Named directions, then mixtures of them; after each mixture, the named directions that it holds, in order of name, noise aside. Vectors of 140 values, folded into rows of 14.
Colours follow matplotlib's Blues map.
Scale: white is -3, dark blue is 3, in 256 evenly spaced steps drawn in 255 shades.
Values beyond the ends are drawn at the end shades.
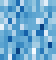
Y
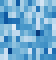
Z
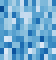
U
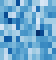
Y, Z.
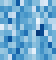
Y, Z.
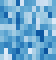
U, Y, Z.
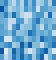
U.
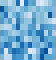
U, Y, Z.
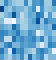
U, Z.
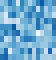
Z.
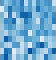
U.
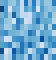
U.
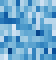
Z.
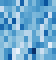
U, Y.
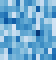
Z.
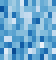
U.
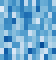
U.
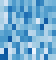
U, Y, Z.
